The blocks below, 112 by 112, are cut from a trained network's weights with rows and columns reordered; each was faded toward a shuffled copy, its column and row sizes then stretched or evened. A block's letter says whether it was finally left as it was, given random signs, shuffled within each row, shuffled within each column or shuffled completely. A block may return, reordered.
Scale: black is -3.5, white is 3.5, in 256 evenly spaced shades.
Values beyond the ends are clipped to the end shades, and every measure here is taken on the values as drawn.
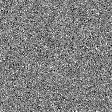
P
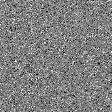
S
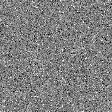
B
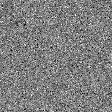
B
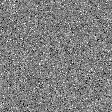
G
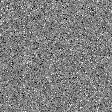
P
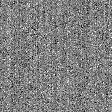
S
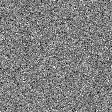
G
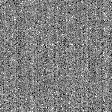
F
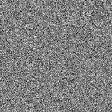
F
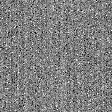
F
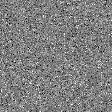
B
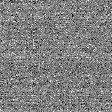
F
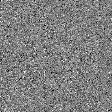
B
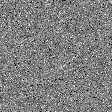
G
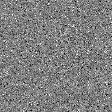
B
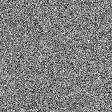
G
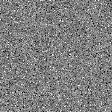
B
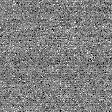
F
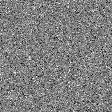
G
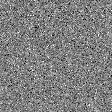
P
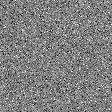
G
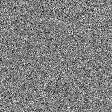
P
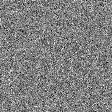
S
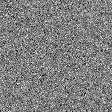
G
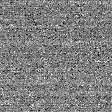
F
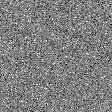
G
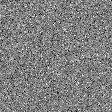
G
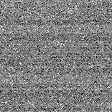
P
